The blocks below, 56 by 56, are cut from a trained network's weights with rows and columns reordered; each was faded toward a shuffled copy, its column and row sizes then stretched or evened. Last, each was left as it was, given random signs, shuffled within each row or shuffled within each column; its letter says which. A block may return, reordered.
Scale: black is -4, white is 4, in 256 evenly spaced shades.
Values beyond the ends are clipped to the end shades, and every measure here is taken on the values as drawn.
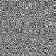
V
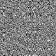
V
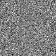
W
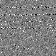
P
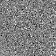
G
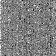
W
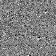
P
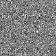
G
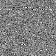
P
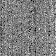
W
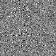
G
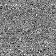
P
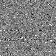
P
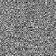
V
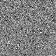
P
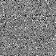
G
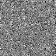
G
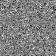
P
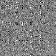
V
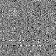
V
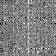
V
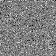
P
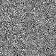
W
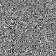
G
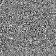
G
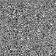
G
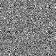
G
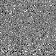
P
